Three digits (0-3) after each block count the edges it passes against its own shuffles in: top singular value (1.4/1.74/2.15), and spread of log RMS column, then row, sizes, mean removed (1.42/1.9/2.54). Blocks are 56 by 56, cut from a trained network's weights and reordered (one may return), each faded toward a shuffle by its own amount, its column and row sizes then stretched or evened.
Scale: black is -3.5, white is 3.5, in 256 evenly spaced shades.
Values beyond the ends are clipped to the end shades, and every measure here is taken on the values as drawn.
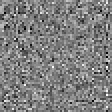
2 2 0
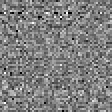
2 0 1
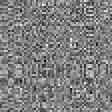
3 2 0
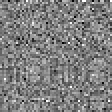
2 0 1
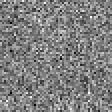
1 0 0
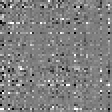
0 3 3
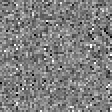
0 1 0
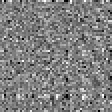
2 1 2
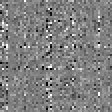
1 3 2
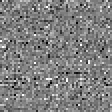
0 1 2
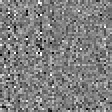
1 2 1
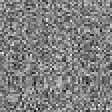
2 0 0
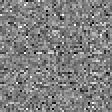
1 1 2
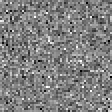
0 0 1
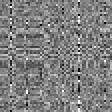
3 2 0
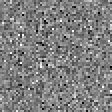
0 1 0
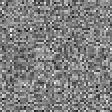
3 0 1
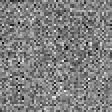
2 1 0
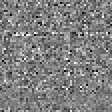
0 0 2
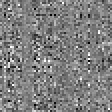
0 3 2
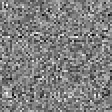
2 0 2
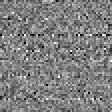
1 0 2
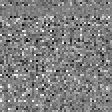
0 1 3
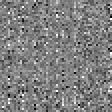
0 3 0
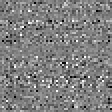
0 1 3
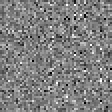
1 1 1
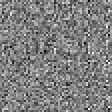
2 2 0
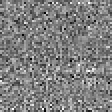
1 1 2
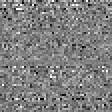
0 0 3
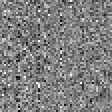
0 3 0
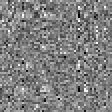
2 2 0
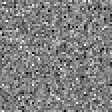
0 1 0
